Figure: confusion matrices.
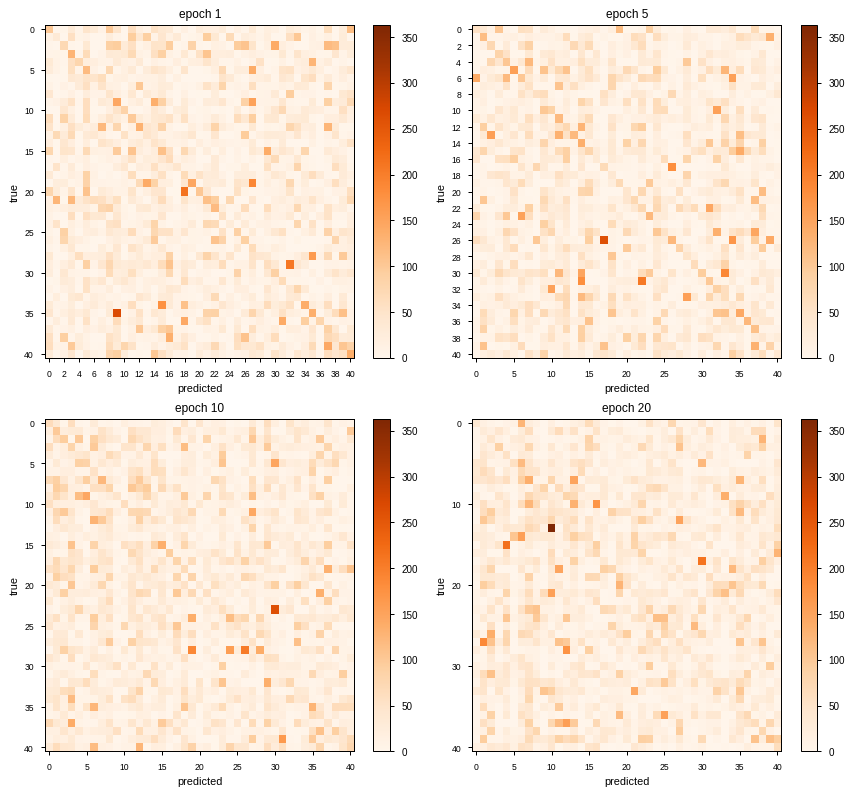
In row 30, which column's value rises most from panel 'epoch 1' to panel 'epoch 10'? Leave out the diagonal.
23
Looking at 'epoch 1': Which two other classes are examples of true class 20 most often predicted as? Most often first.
18, 5
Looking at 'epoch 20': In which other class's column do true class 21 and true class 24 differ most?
10
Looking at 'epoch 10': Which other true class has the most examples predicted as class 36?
21
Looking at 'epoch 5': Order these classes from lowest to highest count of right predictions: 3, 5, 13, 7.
7, 3, 13, 5
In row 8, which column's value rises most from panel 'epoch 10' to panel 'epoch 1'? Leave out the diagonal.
32
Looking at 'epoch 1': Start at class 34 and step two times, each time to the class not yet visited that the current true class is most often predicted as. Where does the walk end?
29
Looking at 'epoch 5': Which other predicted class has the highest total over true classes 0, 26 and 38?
17
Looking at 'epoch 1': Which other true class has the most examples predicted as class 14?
9
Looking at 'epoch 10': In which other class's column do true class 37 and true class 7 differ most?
3
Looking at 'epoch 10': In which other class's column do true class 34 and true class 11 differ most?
27
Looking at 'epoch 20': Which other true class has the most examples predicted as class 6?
14
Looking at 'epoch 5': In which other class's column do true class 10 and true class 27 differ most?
32
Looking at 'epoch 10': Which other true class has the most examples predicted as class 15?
37
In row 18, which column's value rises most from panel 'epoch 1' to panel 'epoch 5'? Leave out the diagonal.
28
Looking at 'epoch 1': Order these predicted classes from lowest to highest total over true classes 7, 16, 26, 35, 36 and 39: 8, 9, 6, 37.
6, 8, 37, 9
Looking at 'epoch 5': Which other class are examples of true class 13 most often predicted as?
2
